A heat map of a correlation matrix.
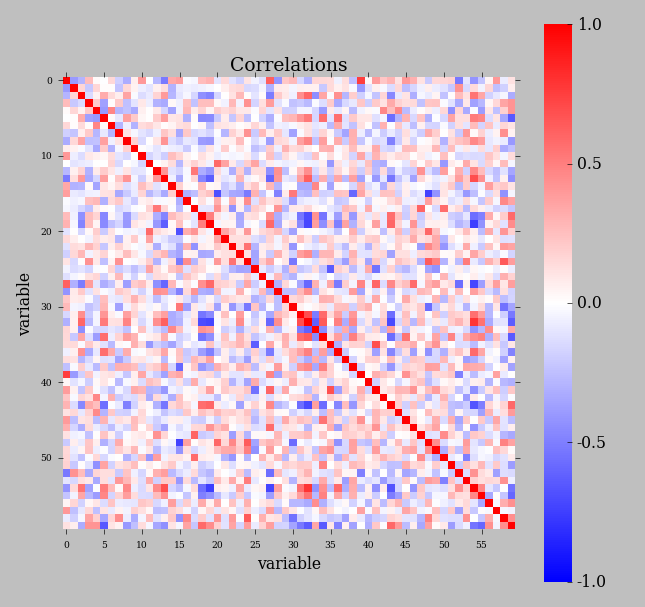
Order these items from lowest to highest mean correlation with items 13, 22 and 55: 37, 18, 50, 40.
18, 37, 50, 40
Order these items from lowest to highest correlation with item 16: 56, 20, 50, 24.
50, 56, 20, 24
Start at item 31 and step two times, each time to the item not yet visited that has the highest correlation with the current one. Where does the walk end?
54
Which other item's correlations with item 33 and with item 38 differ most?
32
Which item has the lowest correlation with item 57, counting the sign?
52
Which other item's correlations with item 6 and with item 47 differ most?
17
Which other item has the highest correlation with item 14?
33
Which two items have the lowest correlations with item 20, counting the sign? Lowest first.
15, 30
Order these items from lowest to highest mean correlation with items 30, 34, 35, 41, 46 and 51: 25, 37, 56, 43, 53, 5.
25, 56, 43, 53, 37, 5
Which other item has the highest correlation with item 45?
34
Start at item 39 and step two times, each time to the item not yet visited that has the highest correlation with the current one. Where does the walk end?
27
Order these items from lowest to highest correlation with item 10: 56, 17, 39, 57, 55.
55, 17, 57, 56, 39
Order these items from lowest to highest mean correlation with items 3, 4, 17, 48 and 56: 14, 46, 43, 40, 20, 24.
40, 14, 46, 43, 24, 20
